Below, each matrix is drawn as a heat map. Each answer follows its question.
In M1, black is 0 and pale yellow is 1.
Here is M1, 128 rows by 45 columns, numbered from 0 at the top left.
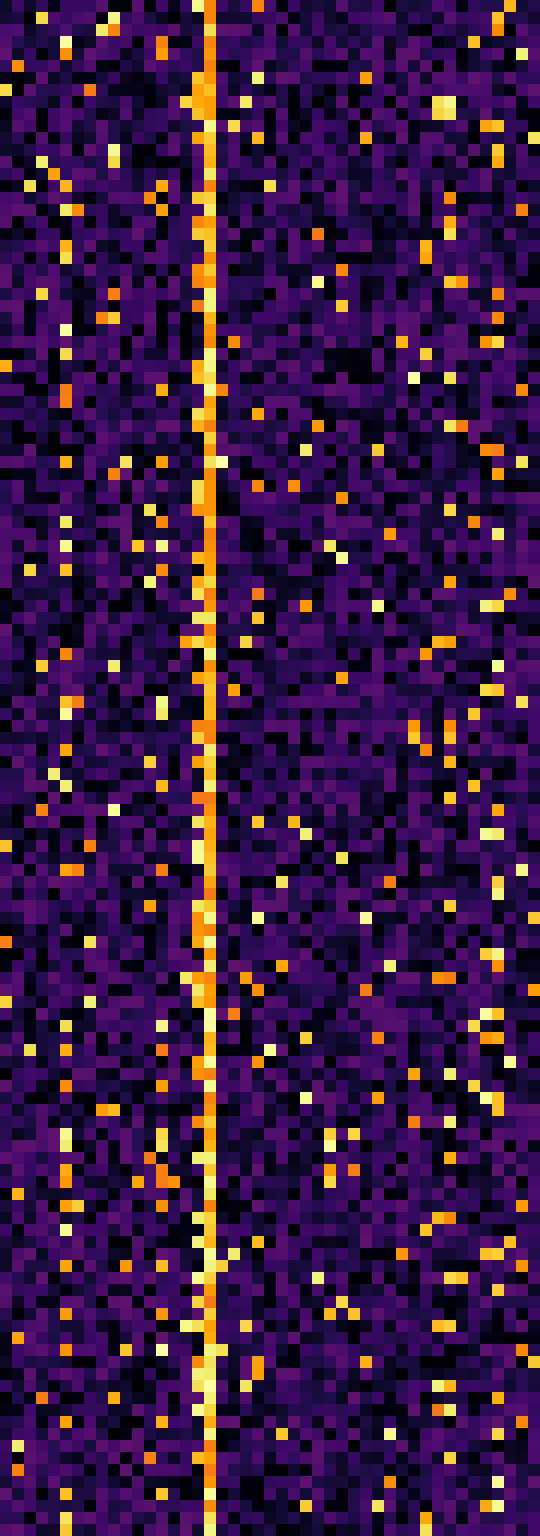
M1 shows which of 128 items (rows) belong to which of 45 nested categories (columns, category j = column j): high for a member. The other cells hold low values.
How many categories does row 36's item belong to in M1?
1
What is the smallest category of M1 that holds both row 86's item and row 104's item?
40
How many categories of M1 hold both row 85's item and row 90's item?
4
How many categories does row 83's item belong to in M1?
4
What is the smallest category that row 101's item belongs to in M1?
36
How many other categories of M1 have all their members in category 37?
7
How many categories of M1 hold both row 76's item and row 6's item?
4
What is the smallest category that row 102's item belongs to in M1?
35
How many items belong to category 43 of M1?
10
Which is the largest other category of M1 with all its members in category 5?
13
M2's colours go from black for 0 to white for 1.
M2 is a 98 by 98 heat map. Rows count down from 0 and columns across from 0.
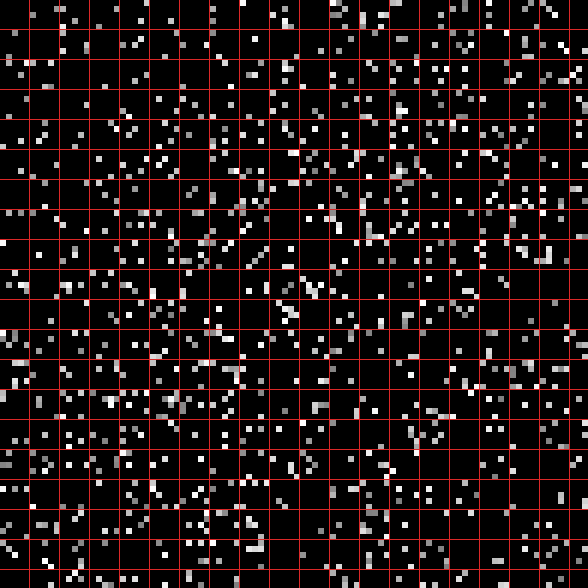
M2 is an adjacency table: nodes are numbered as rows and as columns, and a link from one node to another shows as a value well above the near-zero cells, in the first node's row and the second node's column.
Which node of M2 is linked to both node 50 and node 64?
node 92
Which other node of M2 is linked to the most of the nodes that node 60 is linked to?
node 81
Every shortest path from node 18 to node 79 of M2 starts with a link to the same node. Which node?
node 52
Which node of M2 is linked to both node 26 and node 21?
node 82
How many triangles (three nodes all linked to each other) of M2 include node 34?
4
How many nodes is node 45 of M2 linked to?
6
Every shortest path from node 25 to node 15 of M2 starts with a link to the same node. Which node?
node 37
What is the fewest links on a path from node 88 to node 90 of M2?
2
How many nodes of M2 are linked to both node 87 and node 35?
5
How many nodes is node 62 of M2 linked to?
6
